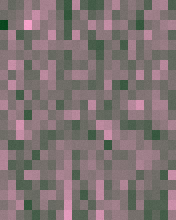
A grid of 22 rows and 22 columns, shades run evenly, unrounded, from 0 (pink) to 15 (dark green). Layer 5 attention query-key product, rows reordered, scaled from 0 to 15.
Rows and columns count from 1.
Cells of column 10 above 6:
18
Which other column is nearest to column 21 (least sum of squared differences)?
20
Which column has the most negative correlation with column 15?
19
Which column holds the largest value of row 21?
4
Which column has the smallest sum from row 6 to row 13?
2
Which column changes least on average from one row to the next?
8
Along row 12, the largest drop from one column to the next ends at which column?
5
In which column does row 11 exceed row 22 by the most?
9
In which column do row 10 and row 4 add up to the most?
3
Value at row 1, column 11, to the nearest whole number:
10
